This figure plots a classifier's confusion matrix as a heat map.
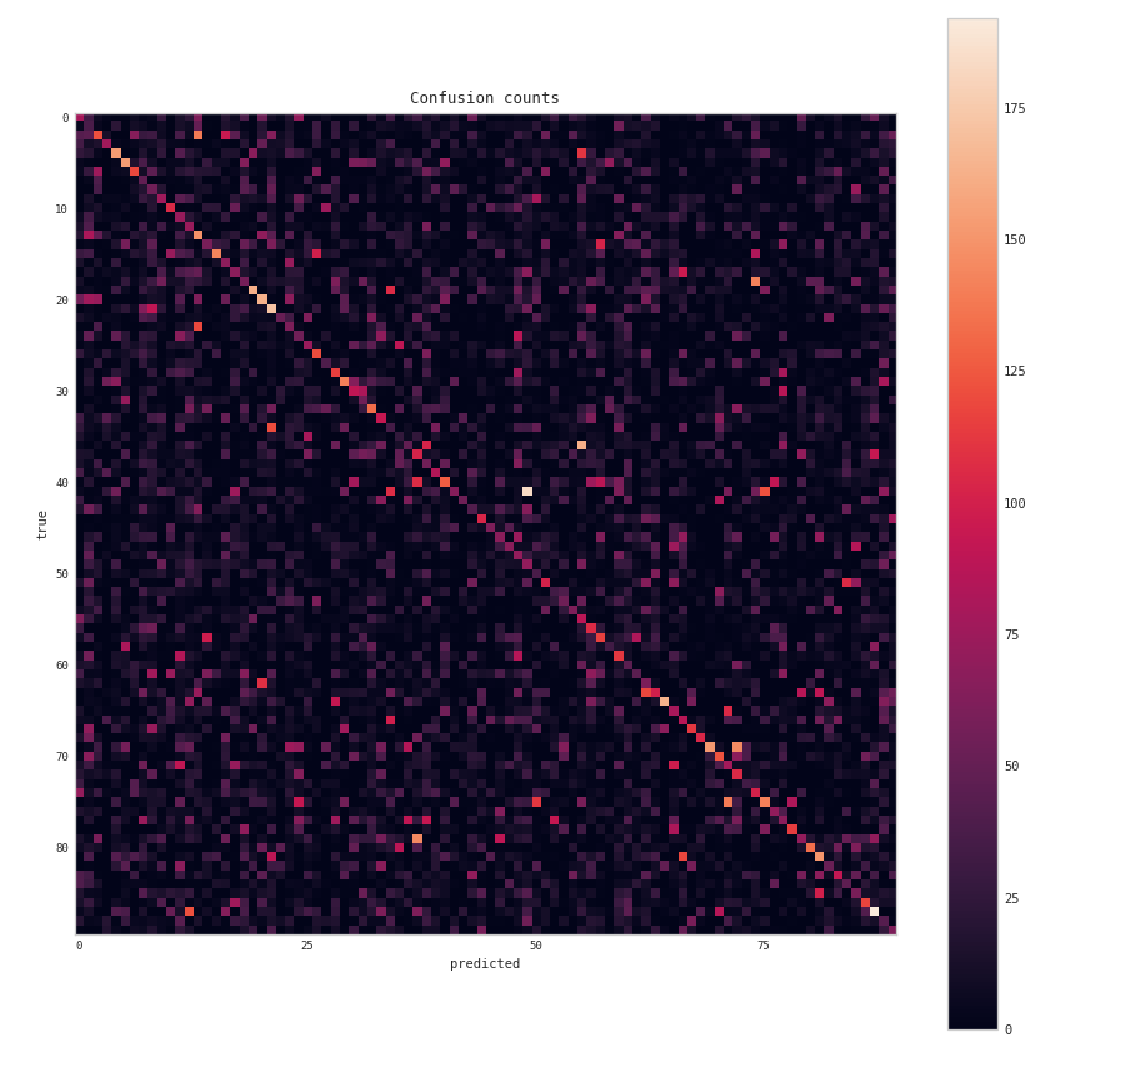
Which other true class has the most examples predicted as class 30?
40
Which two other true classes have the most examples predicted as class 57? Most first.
14, 40
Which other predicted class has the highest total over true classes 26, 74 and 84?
0
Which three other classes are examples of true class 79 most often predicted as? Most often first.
37, 46, 87
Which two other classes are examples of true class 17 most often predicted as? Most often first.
66, 49
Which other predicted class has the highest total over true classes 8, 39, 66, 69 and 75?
72
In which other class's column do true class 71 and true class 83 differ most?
65
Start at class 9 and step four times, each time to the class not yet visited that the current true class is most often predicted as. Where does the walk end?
20
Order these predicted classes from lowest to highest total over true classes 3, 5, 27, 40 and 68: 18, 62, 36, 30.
62, 36, 18, 30
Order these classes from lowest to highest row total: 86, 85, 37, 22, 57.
22, 86, 85, 57, 37
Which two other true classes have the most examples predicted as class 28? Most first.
64, 77
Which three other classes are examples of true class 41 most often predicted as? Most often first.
49, 75, 34
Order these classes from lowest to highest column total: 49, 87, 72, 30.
30, 72, 87, 49
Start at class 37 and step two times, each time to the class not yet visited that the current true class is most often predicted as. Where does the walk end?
12
